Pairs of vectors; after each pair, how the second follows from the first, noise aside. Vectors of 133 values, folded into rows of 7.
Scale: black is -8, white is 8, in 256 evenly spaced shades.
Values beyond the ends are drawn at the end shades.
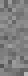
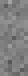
partly zeroed.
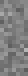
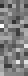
reversed, scaled up.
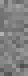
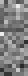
scaled up.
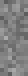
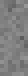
reversed, negated, shrunk.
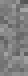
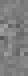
partly zeroed.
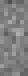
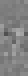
partly zeroed.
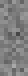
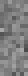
shuffled.
